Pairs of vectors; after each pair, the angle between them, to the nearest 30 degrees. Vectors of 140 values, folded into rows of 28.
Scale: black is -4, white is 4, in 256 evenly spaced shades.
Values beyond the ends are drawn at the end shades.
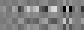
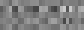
150 degrees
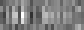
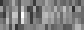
30 degrees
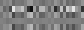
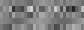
150 degrees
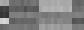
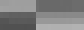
90 degrees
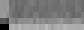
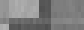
120 degrees
